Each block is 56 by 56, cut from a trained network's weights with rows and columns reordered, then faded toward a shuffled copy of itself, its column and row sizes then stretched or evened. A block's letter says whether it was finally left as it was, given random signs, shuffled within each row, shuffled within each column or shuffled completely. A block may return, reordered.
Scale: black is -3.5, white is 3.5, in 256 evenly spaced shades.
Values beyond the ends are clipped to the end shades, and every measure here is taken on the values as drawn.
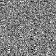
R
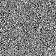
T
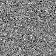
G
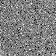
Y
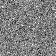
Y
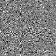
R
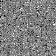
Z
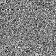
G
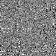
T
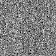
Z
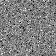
Y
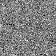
G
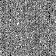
Z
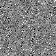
Z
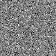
Z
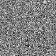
R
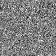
G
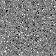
Z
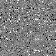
R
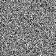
Z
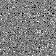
G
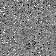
Z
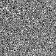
T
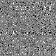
R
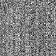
R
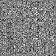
R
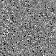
Z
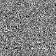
T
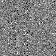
Z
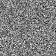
G
